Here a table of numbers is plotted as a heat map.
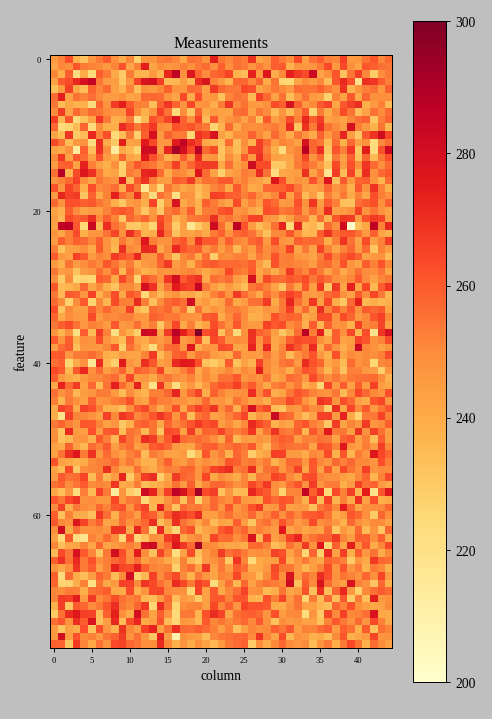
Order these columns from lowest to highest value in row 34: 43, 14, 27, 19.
27, 19, 14, 43
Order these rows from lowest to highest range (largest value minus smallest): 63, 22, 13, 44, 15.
44, 13, 63, 15, 22
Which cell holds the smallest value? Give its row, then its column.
22, 39
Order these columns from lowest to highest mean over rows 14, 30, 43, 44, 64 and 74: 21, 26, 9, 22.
9, 22, 21, 26
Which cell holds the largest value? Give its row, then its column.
36, 19
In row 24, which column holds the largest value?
12
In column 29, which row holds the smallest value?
15
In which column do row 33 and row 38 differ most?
18
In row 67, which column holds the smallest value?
16
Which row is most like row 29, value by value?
60
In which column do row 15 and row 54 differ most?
1
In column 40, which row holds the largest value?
38
